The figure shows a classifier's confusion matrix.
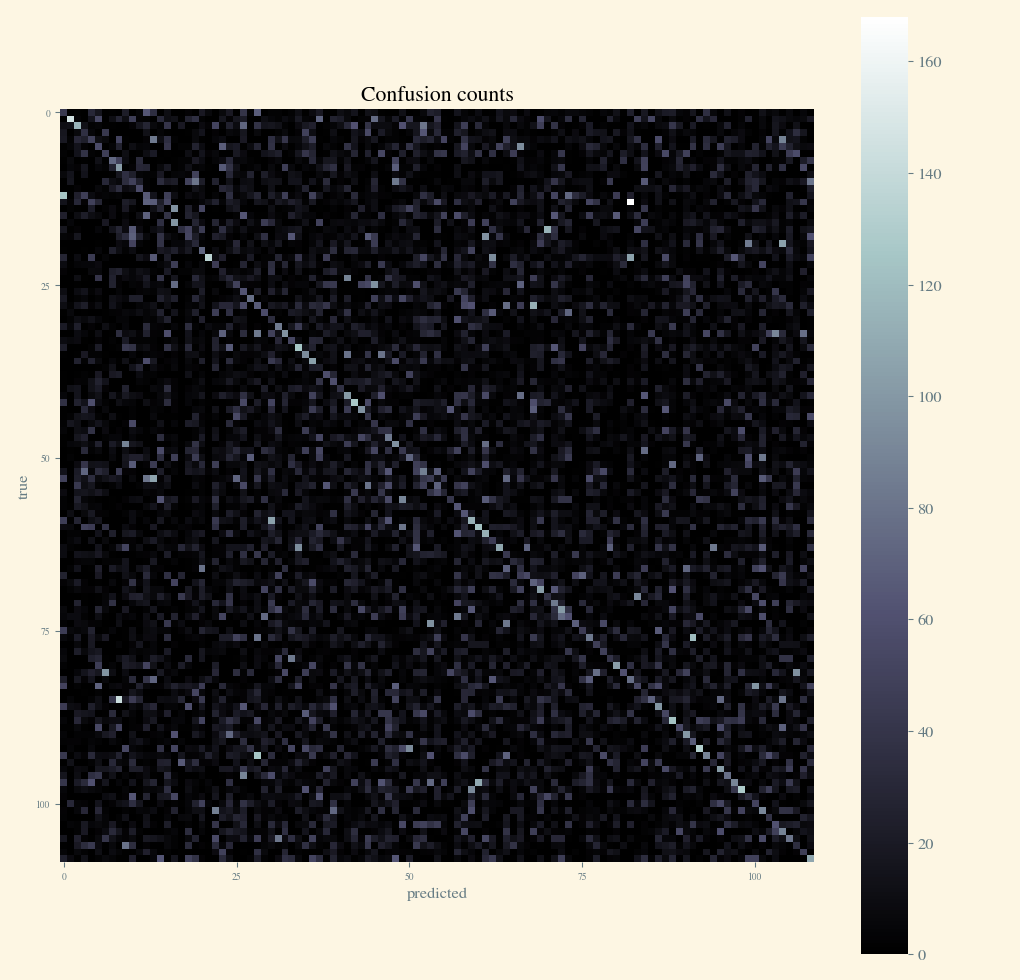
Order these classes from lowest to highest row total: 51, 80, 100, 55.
55, 100, 80, 51
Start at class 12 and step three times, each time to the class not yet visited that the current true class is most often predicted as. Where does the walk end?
68
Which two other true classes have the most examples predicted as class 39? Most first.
101, 86
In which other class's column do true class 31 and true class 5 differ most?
66
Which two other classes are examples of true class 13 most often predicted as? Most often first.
82, 12
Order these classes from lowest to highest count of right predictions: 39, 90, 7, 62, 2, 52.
62, 39, 7, 52, 90, 2
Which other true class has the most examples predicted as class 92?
50
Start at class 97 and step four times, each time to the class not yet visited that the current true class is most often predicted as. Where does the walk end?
19
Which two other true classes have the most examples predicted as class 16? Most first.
14, 25
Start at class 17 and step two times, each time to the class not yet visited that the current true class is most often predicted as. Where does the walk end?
83
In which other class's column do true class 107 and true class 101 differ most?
22
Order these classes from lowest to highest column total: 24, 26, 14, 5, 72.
14, 5, 72, 24, 26
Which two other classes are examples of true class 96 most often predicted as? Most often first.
26, 30
